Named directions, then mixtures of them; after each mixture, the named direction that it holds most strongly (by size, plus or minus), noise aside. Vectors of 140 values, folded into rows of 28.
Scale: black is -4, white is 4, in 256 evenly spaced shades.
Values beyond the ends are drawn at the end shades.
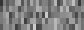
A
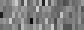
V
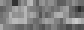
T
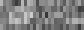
T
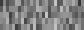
A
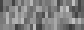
A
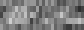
T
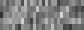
V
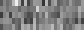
V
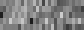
V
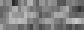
T
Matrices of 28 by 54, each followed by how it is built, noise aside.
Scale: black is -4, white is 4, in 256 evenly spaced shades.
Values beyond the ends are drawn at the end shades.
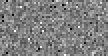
sparse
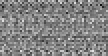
repeating columns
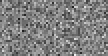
repeating rows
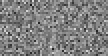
blocks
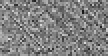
Toeplitz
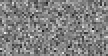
repeating columns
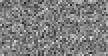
repeating rows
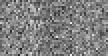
repeating rows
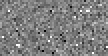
sparse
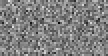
repeating columns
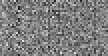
repeating rows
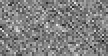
Toeplitz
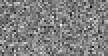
noise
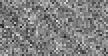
Toeplitz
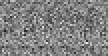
repeating columns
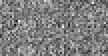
blocks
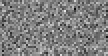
repeating rows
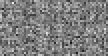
blocks
